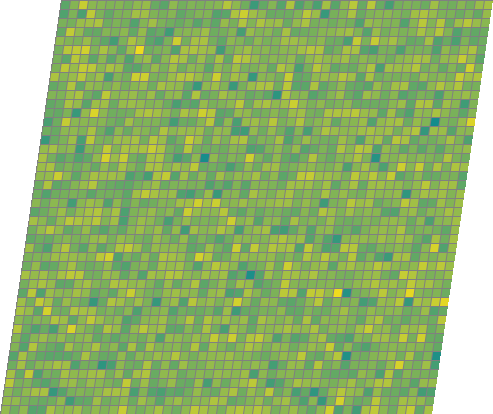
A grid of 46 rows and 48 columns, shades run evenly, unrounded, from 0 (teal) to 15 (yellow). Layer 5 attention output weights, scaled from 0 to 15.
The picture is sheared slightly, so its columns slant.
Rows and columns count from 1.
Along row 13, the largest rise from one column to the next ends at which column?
5
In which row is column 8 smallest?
45
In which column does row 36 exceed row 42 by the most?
28
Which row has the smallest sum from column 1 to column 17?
40
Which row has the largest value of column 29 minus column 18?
22
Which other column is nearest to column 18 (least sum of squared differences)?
6
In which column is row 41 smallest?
11
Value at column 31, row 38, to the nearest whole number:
7
